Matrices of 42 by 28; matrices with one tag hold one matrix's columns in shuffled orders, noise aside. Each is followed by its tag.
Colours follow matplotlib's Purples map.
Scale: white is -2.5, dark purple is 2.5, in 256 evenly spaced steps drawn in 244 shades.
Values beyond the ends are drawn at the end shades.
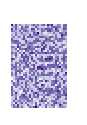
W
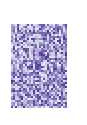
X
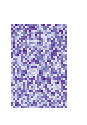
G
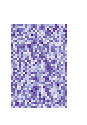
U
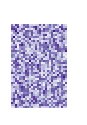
U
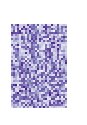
X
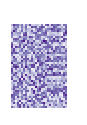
W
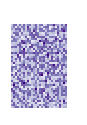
W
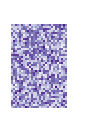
G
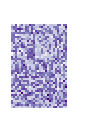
X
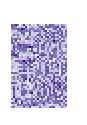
U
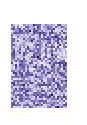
X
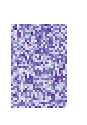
G
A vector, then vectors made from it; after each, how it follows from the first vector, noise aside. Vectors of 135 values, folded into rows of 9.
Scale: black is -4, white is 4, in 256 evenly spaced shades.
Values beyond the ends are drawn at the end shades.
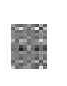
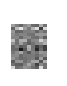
copied.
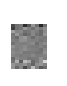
wrapped around, partly zeroed.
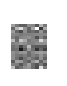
copied.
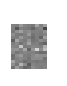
negated, partly zeroed.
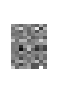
copied.
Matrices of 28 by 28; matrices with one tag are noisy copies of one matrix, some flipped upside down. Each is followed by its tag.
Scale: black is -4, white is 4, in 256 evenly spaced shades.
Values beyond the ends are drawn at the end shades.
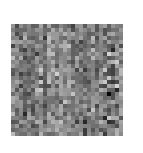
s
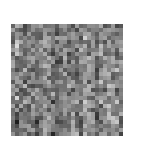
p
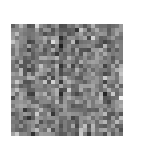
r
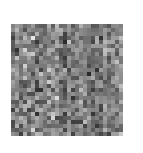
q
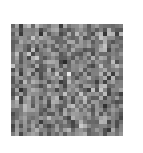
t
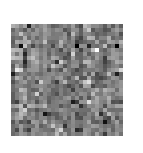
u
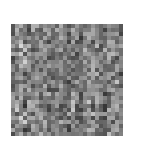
u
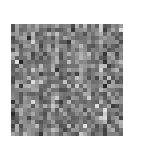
t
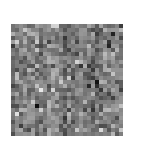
q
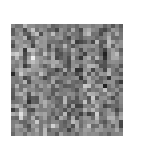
u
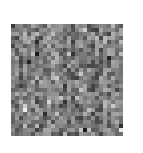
q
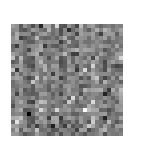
r
